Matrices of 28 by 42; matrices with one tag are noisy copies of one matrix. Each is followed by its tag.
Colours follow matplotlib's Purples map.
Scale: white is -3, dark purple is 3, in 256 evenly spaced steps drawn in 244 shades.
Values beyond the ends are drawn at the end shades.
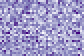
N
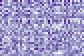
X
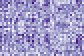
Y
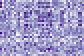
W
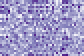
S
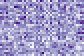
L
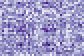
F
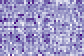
Y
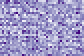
N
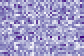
L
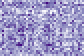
F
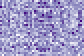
W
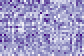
Y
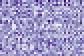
X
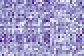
Y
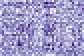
F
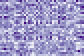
L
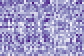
Y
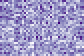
L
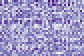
X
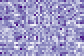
L
